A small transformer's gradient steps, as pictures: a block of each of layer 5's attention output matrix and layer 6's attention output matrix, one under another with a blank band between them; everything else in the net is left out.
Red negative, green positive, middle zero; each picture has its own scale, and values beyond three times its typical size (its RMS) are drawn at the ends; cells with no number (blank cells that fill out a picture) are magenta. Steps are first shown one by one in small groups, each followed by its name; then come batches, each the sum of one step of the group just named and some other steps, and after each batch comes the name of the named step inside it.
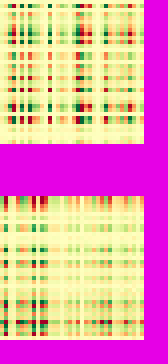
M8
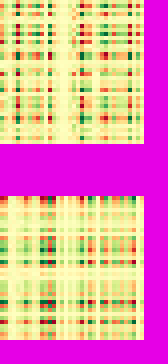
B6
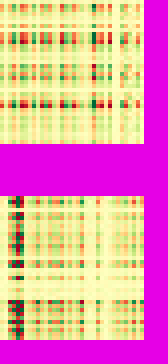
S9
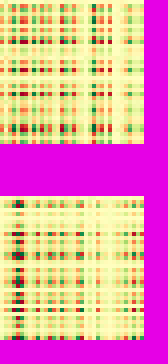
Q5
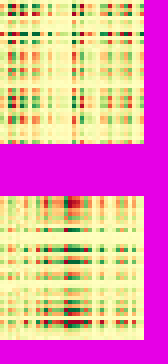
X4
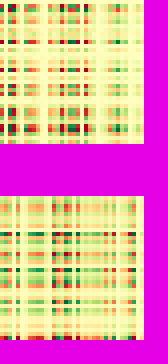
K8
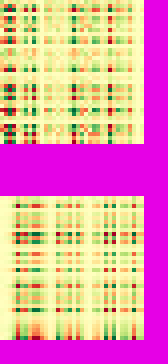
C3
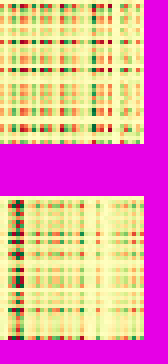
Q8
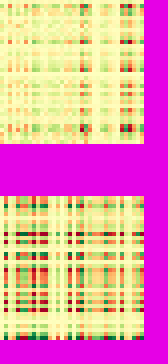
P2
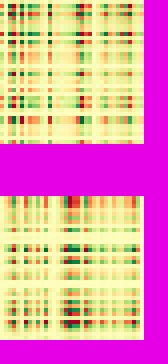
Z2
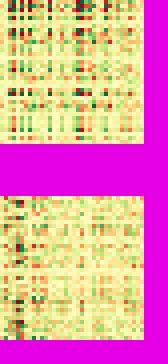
S9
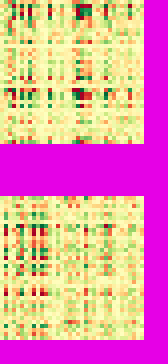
Z2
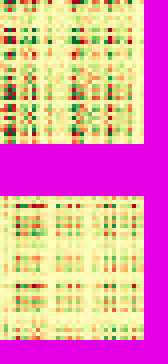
C3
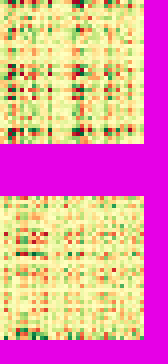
P2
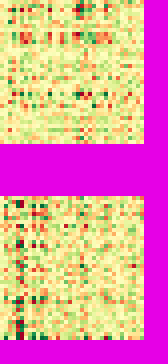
S9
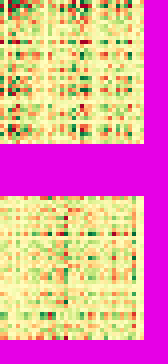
K8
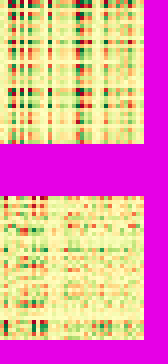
M8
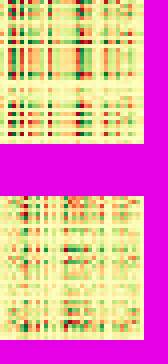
Z2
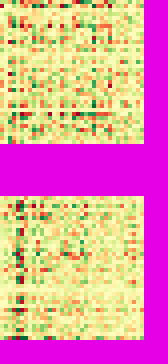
Q5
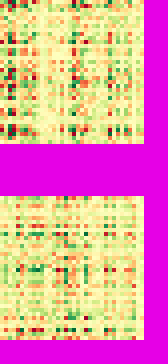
K8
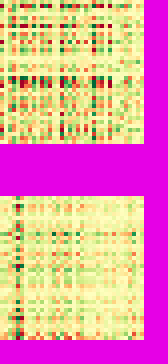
K8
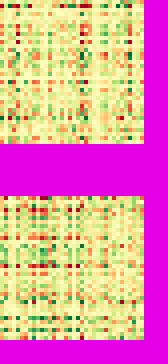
B6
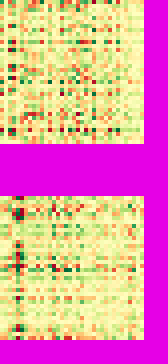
K8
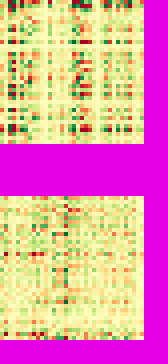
K8
